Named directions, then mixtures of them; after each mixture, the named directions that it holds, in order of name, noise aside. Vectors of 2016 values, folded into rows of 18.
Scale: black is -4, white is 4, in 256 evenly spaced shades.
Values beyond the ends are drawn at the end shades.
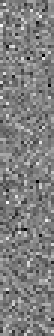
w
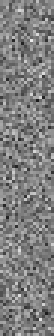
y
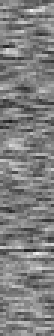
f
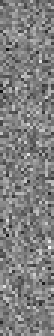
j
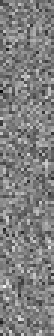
j.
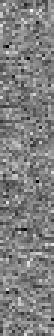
f, w.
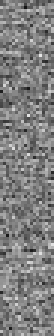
f, j, y.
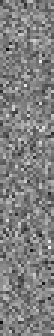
j, w.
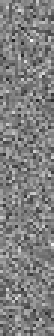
y.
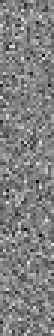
j, w.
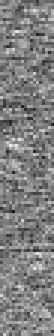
f, y.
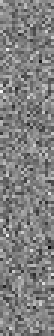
j.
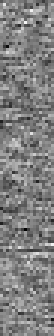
f, w.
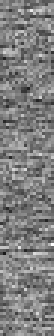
f, y.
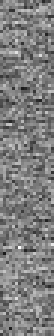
f, j, y.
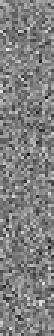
j.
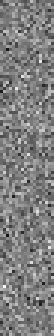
j.
